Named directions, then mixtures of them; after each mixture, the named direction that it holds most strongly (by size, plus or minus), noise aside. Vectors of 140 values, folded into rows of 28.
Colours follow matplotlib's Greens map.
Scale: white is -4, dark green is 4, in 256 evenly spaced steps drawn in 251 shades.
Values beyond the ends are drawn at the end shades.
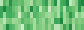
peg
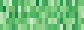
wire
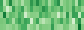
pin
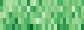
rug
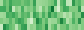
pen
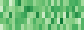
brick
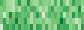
rug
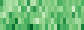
rug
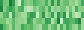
brick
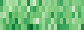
rug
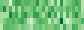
wire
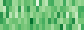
wire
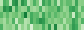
rug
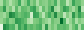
pen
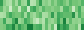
rug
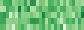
wire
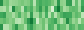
pen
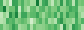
wire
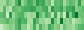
brick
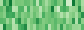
pen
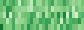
brick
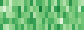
peg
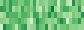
pen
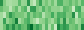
rug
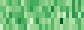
pin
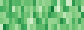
pen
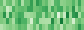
pin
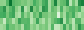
peg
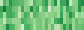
peg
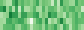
wire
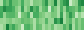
peg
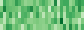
peg
